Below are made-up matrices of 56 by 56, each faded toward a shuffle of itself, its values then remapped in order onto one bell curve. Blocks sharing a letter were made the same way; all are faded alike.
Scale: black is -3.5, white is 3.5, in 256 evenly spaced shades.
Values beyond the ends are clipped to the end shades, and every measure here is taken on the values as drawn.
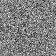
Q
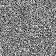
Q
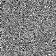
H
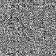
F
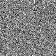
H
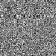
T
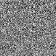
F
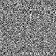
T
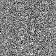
H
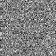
F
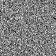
H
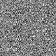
F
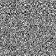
F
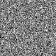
H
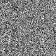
H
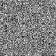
T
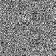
T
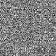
T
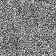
Q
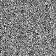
H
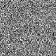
F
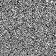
H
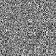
T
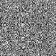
F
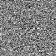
F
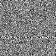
F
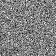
Q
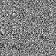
T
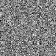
T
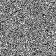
Q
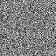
T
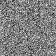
Q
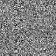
F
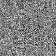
F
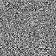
F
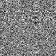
F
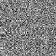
T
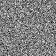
Q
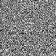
T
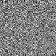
T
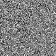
H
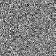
F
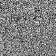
F
